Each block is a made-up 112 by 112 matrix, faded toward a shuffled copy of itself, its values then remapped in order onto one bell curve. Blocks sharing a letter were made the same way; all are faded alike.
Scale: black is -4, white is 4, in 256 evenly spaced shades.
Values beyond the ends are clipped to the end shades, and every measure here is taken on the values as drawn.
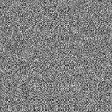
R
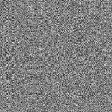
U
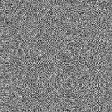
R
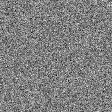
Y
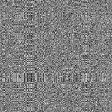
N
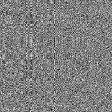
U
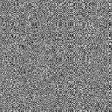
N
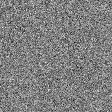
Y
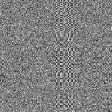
N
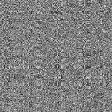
U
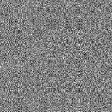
R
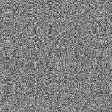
U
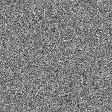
Y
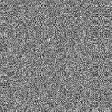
R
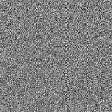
U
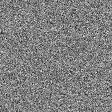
Y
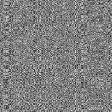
N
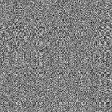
R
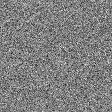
Y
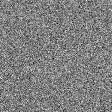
Y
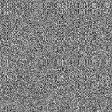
U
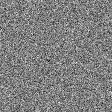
Y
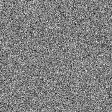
Y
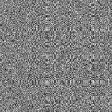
N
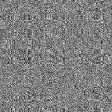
U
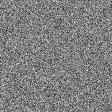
Y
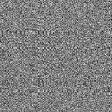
U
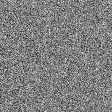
Y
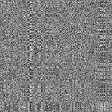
N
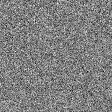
Y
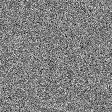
Y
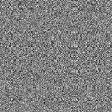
R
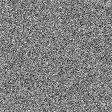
Y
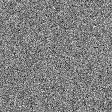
Y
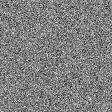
Y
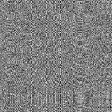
N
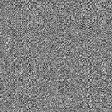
U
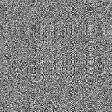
R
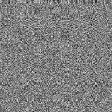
U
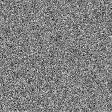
Y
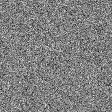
Y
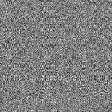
R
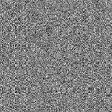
U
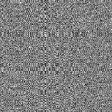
N
